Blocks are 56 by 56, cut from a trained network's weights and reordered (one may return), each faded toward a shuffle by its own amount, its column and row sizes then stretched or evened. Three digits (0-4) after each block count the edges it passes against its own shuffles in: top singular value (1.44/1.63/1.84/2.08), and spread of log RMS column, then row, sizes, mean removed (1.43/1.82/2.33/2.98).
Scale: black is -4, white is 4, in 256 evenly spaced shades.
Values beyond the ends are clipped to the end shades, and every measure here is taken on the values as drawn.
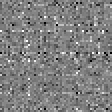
0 2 3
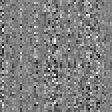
3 4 0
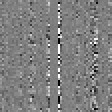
4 4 0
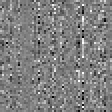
1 4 0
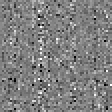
0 3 1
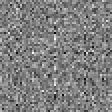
3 2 0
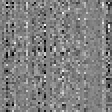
2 4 1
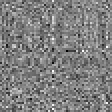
3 2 1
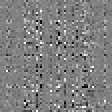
2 4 3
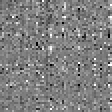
1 3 2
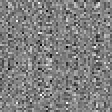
3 3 0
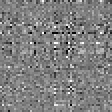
3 2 3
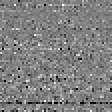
1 0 3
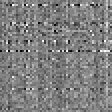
3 0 3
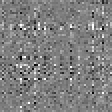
2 3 3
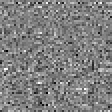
2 0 3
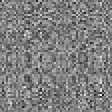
4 2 1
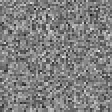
3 0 0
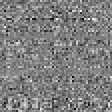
3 0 4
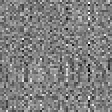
4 3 0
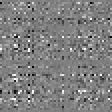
2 3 4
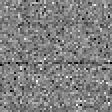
0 0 0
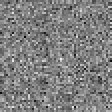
2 1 1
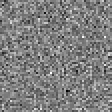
2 0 1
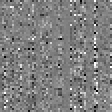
0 4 1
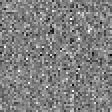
0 1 0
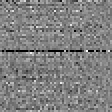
4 0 2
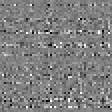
1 2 4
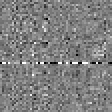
3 1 2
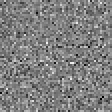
1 0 1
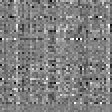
3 1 4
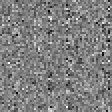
1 3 0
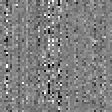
2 4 1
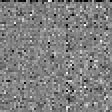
1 2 1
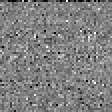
1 0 2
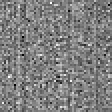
1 1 1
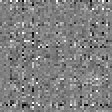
1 3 3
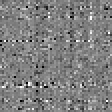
1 1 3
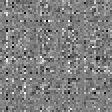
0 3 3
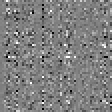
0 4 2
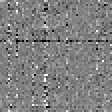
1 3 1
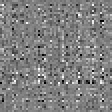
3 4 3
